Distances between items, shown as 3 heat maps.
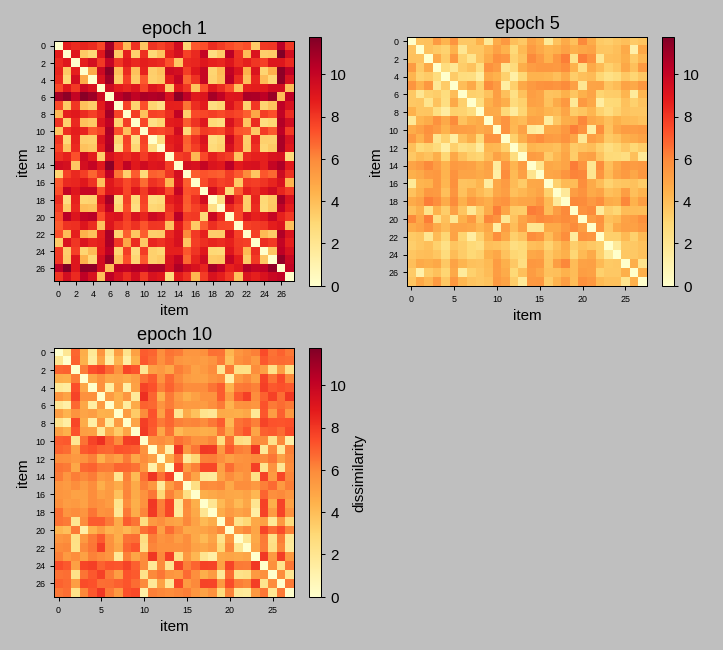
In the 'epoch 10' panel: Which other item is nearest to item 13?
11
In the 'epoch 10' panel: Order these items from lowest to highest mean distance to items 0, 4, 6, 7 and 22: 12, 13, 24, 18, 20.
20, 18, 12, 13, 24
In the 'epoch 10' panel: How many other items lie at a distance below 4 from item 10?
6
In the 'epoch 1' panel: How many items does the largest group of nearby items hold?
12
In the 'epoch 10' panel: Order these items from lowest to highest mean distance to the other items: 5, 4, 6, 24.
6, 4, 5, 24
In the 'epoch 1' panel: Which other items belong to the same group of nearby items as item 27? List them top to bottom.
5, 13, 16, 21
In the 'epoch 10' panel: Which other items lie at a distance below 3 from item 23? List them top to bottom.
7, 14, 17, 18
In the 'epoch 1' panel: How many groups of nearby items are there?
6
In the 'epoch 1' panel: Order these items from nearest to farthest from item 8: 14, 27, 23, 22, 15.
15, 23, 22, 27, 14
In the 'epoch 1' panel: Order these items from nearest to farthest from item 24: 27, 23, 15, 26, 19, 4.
19, 4, 15, 23, 27, 26
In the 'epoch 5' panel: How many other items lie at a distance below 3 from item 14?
3
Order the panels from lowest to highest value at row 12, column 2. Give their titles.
epoch 5, epoch 10, epoch 1
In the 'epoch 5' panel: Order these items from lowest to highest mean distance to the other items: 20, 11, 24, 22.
24, 22, 11, 20
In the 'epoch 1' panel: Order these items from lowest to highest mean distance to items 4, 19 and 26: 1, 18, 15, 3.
18, 1, 3, 15
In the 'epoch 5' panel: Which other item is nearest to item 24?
23
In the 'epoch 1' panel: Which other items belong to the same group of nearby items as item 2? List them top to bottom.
14
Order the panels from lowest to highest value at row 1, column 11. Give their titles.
epoch 1, epoch 5, epoch 10
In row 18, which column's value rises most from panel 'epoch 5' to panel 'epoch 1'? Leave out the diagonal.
17
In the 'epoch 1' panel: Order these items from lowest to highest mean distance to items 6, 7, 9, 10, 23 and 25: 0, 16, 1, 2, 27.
1, 0, 16, 2, 27
